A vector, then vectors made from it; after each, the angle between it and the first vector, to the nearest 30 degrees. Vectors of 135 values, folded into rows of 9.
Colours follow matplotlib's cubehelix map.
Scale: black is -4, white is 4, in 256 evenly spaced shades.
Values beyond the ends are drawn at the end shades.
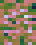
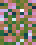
90 degrees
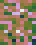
60 degrees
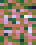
30 degrees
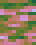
90 degrees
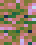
150 degrees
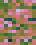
60 degrees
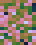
60 degrees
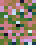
60 degrees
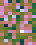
60 degrees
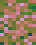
60 degrees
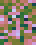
60 degrees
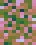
120 degrees
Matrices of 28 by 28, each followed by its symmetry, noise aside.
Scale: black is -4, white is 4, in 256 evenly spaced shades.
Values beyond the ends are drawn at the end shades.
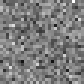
symmetric across the other diagonal.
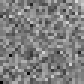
symmetric across the other diagonal.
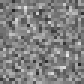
symmetric across the other diagonal.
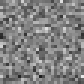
mirrored left to right.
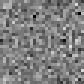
mirrored top to bottom.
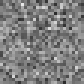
mirrored left to right.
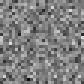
mirrored left to right.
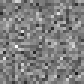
no symmetry.
